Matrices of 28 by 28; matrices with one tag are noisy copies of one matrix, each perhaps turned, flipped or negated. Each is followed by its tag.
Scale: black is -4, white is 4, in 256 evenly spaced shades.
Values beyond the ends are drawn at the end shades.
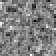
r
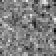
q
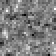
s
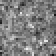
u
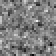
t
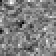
q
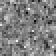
r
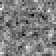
s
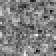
t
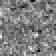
t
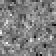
t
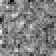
q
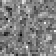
r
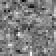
t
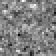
t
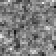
s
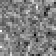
r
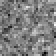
q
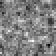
s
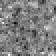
s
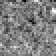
q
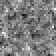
s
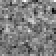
q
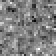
r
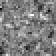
s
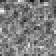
q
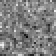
q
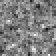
r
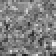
q
